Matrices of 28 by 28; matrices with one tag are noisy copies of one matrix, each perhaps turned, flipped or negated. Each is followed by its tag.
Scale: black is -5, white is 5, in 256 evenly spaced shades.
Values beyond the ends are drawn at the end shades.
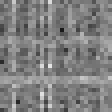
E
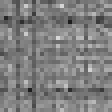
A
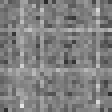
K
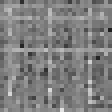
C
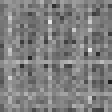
C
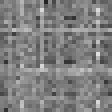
K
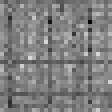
C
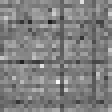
C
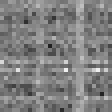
E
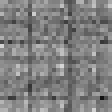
K
